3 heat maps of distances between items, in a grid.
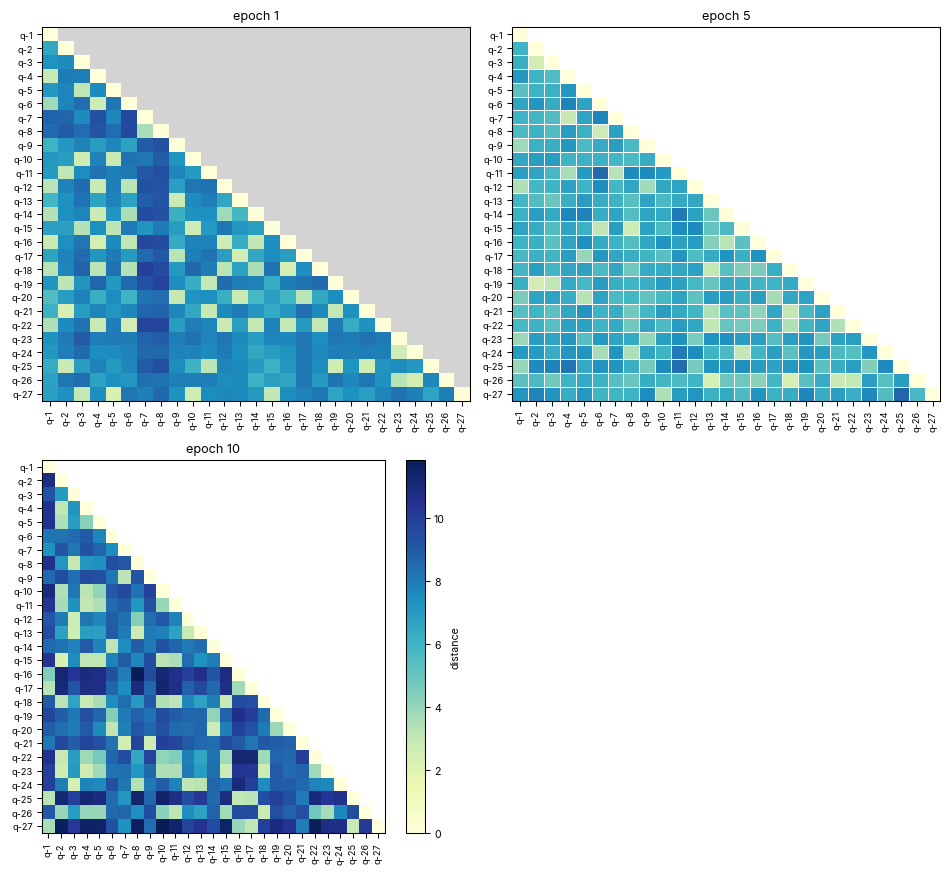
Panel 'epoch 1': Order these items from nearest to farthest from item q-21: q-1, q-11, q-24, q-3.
q-11, q-1, q-3, q-24
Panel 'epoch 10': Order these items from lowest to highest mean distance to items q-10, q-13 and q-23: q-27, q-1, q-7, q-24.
q-24, q-7, q-1, q-27
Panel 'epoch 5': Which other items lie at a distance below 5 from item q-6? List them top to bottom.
q-8, q-15, q-24
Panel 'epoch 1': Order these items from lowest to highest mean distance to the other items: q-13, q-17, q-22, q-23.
q-22, q-13, q-17, q-23
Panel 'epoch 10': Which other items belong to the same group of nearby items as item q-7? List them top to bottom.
q-9, q-21
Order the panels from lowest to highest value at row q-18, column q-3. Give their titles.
epoch 5, epoch 10, epoch 1
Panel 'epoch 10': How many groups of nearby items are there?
5
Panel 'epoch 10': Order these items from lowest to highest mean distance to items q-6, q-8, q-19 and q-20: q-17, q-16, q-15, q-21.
q-15, q-21, q-17, q-16
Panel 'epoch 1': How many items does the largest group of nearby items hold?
8
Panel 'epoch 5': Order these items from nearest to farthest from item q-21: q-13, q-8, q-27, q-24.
q-13, q-8, q-24, q-27
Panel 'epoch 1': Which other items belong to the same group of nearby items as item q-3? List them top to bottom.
q-5, q-10, q-15, q-27
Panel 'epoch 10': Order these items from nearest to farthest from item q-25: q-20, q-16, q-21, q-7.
q-16, q-7, q-21, q-20
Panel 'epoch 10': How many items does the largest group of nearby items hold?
10
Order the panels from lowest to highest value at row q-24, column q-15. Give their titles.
epoch 5, epoch 1, epoch 10
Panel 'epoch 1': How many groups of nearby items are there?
6
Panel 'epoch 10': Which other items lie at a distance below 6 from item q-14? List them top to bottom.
q-6, q-19, q-20
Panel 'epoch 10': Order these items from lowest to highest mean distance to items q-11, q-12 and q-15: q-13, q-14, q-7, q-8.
q-13, q-8, q-14, q-7
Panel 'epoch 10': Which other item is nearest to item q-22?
q-2
